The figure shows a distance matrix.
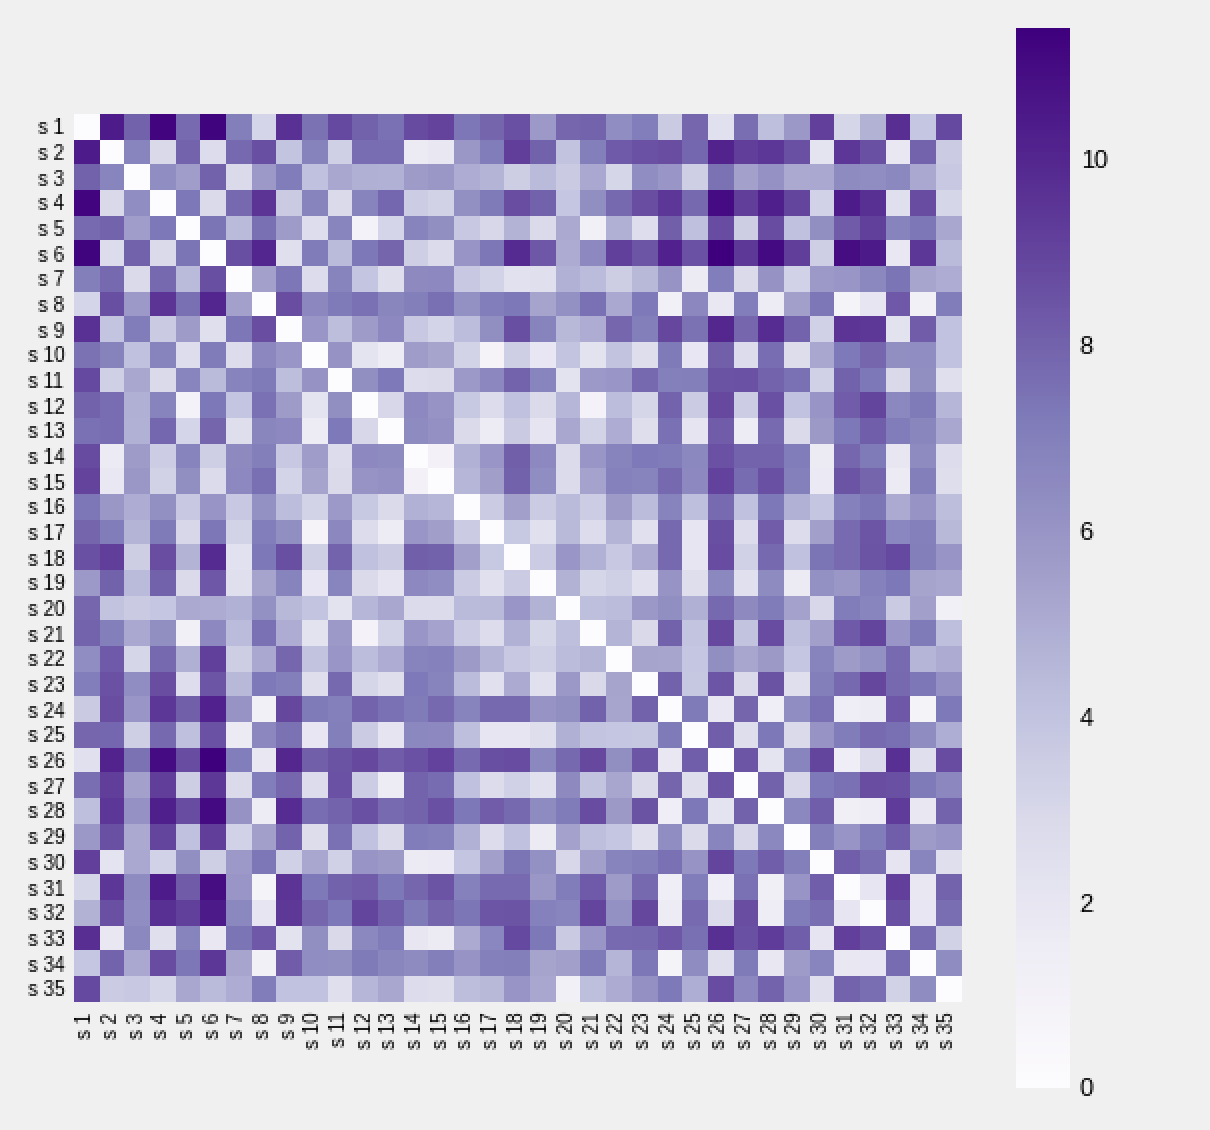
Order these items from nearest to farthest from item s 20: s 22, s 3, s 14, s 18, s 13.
s 14, s 3, s 22, s 13, s 18
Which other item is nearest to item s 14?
s 15
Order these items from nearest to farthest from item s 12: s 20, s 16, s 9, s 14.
s 16, s 20, s 9, s 14
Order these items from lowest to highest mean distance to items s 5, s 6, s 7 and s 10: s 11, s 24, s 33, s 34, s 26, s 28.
s 33, s 11, s 34, s 24, s 28, s 26
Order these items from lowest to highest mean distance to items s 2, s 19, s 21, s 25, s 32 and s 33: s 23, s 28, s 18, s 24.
s 23, s 18, s 24, s 28
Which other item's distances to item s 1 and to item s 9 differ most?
s 6
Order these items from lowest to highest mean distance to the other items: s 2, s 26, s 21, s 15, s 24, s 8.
s 21, s 15, s 8, s 24, s 2, s 26
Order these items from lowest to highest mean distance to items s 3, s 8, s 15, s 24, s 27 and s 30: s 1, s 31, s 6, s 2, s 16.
s 16, s 31, s 2, s 1, s 6
